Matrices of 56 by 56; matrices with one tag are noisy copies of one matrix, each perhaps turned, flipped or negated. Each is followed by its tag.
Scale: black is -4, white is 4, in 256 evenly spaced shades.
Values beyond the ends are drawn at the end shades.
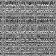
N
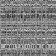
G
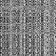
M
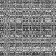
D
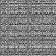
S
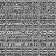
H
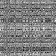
D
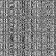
H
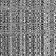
M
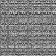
S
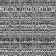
G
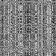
D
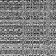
M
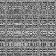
H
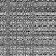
M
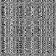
N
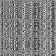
N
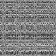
N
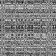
D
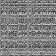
S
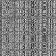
H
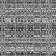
D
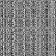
S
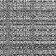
M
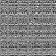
S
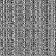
S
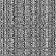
S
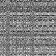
M
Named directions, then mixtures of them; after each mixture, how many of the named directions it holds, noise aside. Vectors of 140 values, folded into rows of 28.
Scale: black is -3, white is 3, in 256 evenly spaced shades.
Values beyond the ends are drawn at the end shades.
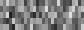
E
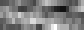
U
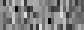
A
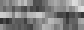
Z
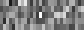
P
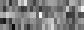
three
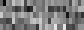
four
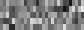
two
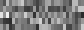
four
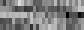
three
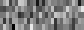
two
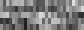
three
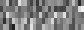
three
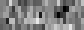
four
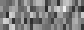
two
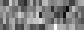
two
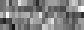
four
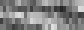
two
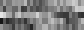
one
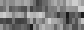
one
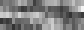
two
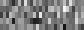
four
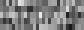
three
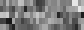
two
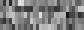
four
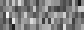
four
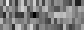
four
